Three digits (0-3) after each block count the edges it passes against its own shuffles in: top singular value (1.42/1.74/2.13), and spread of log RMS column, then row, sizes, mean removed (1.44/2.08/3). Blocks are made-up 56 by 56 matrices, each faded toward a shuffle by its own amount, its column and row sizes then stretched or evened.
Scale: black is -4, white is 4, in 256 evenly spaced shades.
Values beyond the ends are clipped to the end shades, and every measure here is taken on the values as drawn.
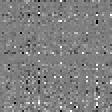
0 2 2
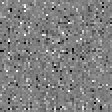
1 1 1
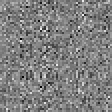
2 2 0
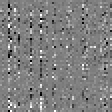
2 3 1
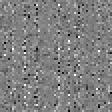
0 2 0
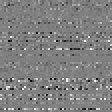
1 0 3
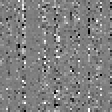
1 3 0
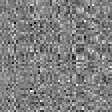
3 2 0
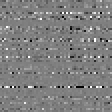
3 0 3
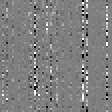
2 3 0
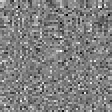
2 0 1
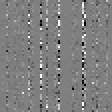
3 3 0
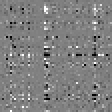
3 2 2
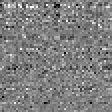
2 0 2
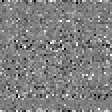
2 0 2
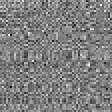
3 0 0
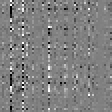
3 3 1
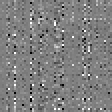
2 3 1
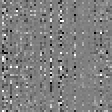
1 3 1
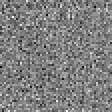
1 0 0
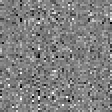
2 2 1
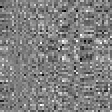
3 2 1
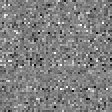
1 0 2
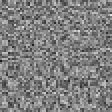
3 0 1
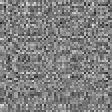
3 1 2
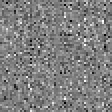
1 2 0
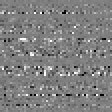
1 0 3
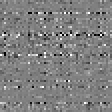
2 1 3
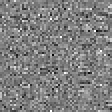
2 0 1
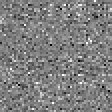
2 0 1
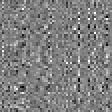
3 2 1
